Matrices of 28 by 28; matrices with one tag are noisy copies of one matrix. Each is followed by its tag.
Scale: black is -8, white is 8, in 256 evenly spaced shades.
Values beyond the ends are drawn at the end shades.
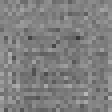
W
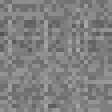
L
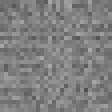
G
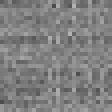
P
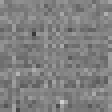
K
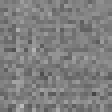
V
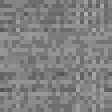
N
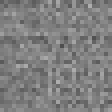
P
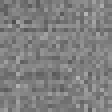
N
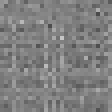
K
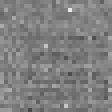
W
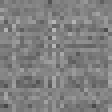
K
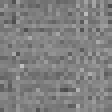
N
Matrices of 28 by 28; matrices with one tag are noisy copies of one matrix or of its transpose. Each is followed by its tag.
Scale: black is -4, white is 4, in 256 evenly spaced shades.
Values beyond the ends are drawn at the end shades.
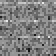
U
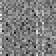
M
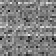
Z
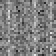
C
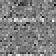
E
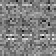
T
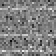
C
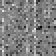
Z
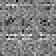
T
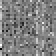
M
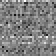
M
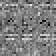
T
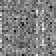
M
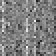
Z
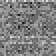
M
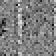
E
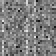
Z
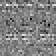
T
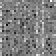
M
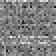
M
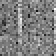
E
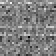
Z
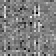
T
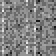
Z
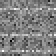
C
